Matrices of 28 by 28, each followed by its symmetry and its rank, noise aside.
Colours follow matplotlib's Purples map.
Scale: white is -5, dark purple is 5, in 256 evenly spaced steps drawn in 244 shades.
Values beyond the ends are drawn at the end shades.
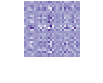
antisymmetric, rank two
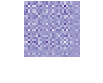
symmetric, rank two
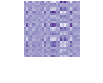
no symmetry, rank one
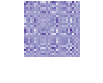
symmetric, rank two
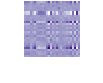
no symmetry, rank one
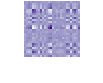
symmetric, rank one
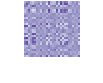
symmetric, rank two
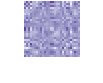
symmetric, rank three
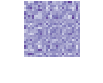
symmetric, rank three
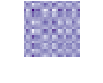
symmetric, rank one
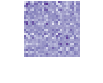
symmetric, rank three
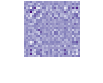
symmetric, rank three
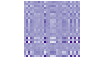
no symmetry, rank one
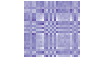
symmetric, rank one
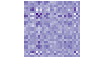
symmetric, rank two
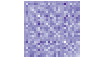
symmetric, rank three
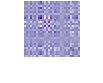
symmetric, rank two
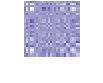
symmetric, rank two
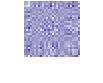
symmetric, rank three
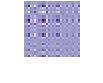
symmetric, rank one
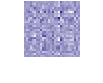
no symmetry, rank three
